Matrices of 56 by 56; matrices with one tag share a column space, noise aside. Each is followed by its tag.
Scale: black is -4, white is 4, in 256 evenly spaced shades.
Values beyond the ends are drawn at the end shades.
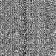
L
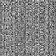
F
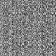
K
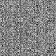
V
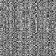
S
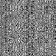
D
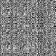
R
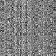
V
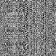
R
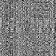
S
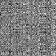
F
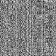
D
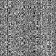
K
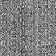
K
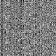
L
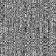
S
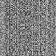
F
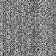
F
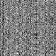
L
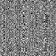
D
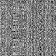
D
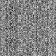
D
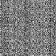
V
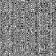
R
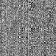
S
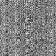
L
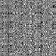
K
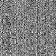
L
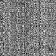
R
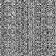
F
